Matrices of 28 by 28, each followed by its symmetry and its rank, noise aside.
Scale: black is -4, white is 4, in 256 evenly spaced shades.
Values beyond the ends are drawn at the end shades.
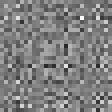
symmetric, rank three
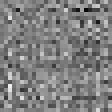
antisymmetric, rank four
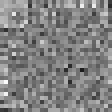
symmetric, rank six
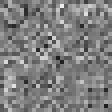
symmetric, rank six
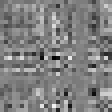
no symmetry, rank four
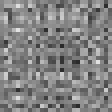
no symmetry, rank three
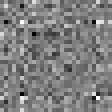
symmetric, rank four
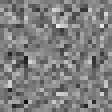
antisymmetric, rank six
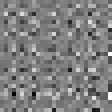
no symmetry, rank three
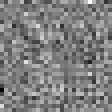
antisymmetric, rank four
